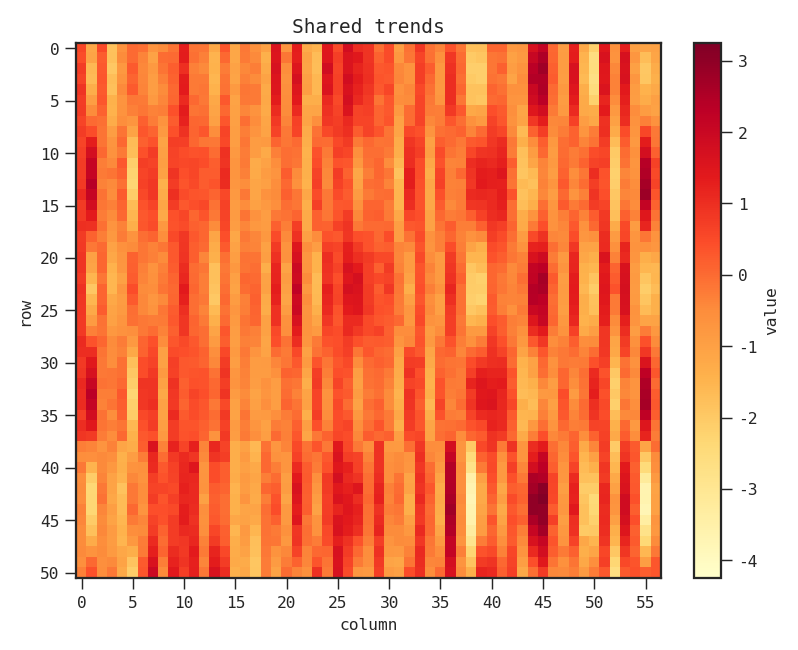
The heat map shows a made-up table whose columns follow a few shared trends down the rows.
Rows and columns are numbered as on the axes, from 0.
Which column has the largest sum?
45
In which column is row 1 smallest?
50
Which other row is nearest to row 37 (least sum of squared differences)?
29
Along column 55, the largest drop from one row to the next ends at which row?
38
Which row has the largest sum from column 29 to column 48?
43
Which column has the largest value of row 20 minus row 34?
44
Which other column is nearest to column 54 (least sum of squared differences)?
18
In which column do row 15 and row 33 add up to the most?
55
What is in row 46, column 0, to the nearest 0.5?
-0.5
